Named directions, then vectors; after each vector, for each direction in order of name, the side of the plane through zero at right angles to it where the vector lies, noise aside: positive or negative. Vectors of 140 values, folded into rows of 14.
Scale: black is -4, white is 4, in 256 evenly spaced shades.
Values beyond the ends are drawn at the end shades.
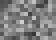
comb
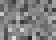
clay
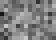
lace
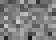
positive, positive, positive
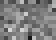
positive, positive, positive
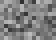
negative, negative, negative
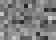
positive, negative, negative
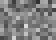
positive, negative, positive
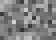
negative, negative, positive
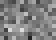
positive, positive, positive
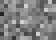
negative, positive, positive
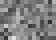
positive, negative, positive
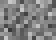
negative, negative, negative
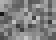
negative, negative, positive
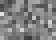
positive, positive, negative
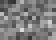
positive, positive, negative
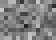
negative, negative, negative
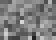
negative, positive, negative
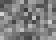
positive, positive, negative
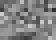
positive, positive, negative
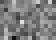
negative, positive, negative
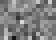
negative, positive, negative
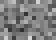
negative, negative, negative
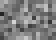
negative, negative, positive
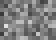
negative, positive, positive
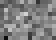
positive, positive, positive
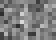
negative, positive, positive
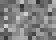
positive, positive, positive
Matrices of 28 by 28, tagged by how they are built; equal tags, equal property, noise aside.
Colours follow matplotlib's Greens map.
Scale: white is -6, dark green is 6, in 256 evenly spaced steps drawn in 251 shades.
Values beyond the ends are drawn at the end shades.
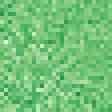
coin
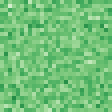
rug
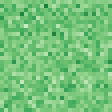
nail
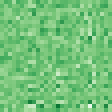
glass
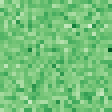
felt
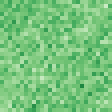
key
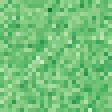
key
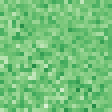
coin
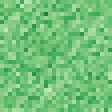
key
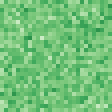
rug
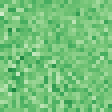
coin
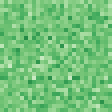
nail
